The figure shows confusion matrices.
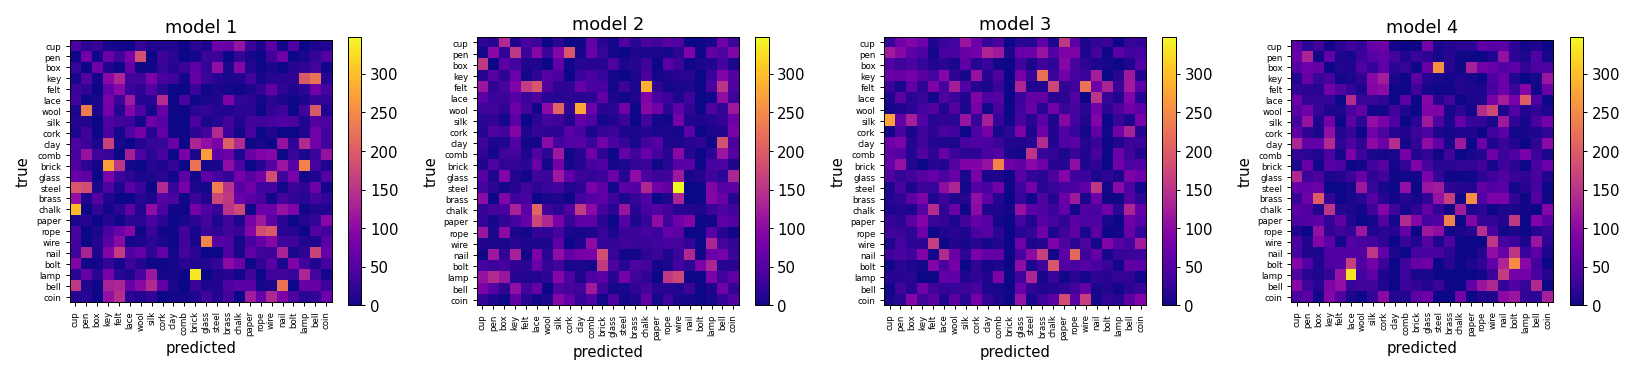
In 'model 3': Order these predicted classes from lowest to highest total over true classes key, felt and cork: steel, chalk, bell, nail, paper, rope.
steel, rope, paper, chalk, nail, bell
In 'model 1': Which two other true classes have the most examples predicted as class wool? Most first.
pen, bell
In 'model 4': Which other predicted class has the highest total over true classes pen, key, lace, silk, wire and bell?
nail
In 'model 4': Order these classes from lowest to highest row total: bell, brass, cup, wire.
cup, wire, bell, brass
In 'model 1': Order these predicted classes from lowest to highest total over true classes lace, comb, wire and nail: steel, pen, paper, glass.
steel, paper, pen, glass
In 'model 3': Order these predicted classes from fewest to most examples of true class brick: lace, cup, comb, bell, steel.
lace, bell, cup, steel, comb
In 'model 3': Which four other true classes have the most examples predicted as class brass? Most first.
key, nail, clay, pen
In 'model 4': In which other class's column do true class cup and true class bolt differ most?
lace
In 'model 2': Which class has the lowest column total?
bolt
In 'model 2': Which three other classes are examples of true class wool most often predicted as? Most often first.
clay, silk, coin
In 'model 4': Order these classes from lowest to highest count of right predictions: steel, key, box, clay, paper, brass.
key, box, paper, steel, clay, brass
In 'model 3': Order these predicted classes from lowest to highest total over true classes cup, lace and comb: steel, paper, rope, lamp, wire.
wire, lamp, rope, paper, steel
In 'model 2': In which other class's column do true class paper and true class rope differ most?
lace
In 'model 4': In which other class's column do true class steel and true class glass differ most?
comb
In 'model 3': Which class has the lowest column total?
brick
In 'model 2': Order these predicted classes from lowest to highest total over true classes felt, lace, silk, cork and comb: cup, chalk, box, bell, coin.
box, cup, coin, bell, chalk
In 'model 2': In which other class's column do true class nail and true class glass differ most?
brick
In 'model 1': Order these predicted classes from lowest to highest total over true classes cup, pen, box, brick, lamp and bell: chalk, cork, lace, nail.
cork, lace, chalk, nail
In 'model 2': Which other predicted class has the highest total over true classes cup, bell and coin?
comb
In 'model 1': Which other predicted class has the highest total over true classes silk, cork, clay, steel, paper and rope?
brass
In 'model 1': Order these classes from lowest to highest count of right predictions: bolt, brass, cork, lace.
cork, bolt, lace, brass
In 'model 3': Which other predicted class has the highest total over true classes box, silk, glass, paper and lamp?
cup
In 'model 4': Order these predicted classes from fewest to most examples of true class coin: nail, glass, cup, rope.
rope, cup, glass, nail
